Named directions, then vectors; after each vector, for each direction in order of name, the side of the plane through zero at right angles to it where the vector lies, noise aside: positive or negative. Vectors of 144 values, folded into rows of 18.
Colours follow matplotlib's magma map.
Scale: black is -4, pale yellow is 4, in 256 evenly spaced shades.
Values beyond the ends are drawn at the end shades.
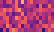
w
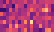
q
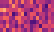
negative, positive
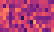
negative, positive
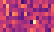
negative, negative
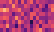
negative, positive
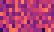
positive, positive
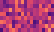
positive, positive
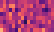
negative, negative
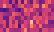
positive, negative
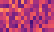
negative, positive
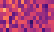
negative, positive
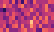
positive, negative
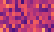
negative, negative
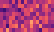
positive, negative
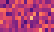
negative, positive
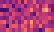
positive, negative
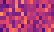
positive, positive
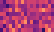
positive, positive
